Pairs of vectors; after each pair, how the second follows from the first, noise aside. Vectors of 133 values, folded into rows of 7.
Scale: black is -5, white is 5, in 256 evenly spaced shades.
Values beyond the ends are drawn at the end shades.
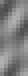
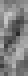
wrapped around.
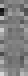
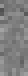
shrunk.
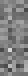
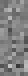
partly zeroed.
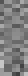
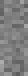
shrunk.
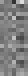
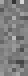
partly zeroed.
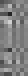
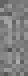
shrunk.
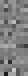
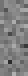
partly zeroed.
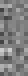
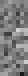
wrapped around.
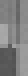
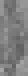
wrapped around, negated, shrunk.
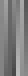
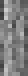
wrapped around.
